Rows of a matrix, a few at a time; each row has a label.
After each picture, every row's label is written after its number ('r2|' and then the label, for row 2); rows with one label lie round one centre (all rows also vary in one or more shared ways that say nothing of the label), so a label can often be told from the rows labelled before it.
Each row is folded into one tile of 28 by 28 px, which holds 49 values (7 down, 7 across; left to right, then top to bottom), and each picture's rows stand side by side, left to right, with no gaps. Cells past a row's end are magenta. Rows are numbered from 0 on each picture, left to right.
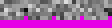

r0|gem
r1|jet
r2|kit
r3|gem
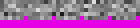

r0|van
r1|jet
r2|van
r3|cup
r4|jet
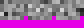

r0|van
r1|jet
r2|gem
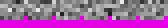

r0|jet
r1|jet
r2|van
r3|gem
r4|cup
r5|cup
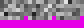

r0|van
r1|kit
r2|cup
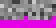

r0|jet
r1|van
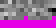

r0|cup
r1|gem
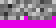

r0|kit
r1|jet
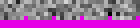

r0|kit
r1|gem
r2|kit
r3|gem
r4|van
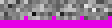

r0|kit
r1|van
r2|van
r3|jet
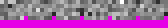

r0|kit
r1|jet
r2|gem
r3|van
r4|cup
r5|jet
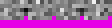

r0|gem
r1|cup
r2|gem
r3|cup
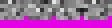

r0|cup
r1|jet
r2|gem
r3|cup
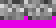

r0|jet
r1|jet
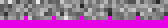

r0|kit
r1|cup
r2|van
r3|gem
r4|jet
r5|jet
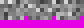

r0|kit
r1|jet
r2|cup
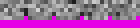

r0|gem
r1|jet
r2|jet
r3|kit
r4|kit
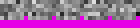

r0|kit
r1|van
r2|van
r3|cup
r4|jet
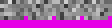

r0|cup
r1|kit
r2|kit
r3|cup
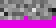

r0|van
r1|gem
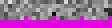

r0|kit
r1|jet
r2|cup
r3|gem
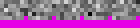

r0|gem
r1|van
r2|kit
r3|van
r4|cup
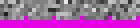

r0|kit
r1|gem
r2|cup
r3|jet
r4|kit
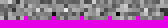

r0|kit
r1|jet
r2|jet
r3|cup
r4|van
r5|gem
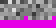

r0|cup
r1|kit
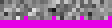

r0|van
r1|gem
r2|kit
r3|kit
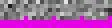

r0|kit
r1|cup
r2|cup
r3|gem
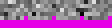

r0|kit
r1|van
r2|gem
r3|cup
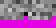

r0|jet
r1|van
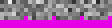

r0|cup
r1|kit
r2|jet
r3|cup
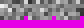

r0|jet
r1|cup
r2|gem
